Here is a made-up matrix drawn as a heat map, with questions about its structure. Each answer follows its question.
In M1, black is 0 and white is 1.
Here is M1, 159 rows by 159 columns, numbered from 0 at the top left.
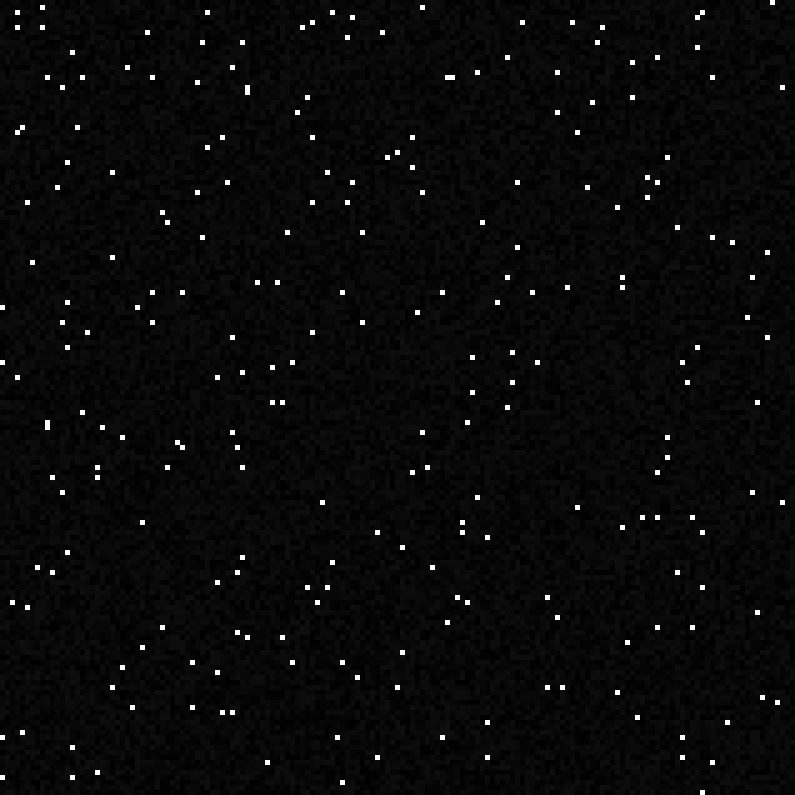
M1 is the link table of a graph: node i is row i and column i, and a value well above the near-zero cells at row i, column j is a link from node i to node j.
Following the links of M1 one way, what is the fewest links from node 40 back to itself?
3
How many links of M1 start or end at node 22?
5
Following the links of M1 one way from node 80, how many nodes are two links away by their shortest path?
5
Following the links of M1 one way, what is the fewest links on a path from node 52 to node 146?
7
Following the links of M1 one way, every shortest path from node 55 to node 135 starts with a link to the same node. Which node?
node 124
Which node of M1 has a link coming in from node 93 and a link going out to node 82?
node 33
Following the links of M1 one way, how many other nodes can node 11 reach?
3
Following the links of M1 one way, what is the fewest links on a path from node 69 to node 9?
4
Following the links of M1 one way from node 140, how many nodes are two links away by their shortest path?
2
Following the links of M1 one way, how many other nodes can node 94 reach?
6
